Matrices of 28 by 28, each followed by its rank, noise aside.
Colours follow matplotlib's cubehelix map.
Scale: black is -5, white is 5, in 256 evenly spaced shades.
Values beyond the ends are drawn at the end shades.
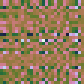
two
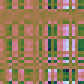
one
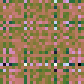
one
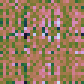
two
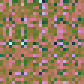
three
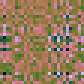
two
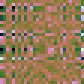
one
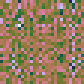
four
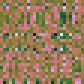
three
